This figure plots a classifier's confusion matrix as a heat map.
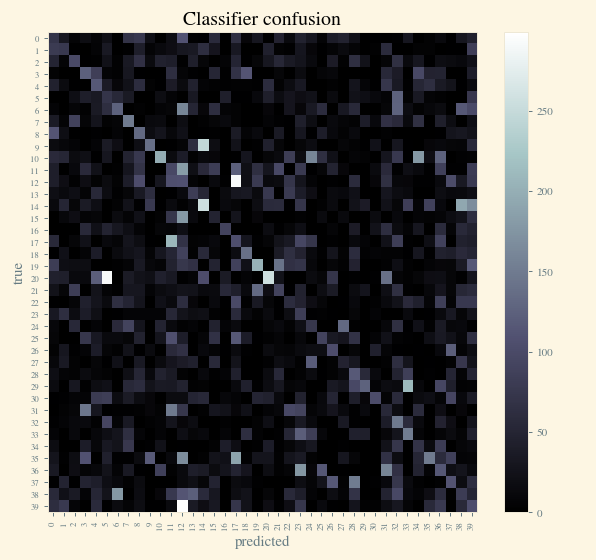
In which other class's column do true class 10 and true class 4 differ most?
24
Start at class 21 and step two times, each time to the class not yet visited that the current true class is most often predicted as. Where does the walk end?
39
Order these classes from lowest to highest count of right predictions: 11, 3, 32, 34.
34, 11, 3, 32
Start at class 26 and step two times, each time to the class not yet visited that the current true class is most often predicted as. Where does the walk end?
28
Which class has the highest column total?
12
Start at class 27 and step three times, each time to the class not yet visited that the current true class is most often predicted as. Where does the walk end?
2
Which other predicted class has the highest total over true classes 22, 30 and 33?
23
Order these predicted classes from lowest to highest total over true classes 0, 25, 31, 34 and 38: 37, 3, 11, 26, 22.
37, 26, 22, 3, 11
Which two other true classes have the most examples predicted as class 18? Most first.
3, 33
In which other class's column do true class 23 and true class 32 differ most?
5
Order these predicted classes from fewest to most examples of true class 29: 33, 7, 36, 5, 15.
15, 5, 7, 36, 33
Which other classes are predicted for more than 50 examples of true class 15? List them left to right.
11, 12, 39
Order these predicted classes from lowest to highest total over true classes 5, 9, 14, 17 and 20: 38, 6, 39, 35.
6, 35, 38, 39
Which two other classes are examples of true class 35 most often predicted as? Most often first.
17, 12
